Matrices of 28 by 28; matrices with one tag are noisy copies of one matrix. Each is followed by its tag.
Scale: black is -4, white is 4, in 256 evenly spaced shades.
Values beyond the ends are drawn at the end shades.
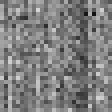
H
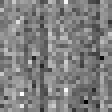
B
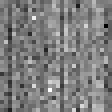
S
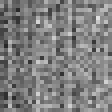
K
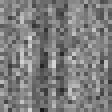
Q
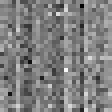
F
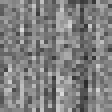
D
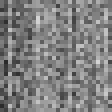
K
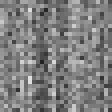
Q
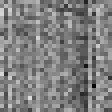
H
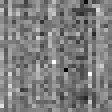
H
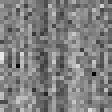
Q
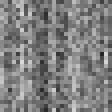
Q
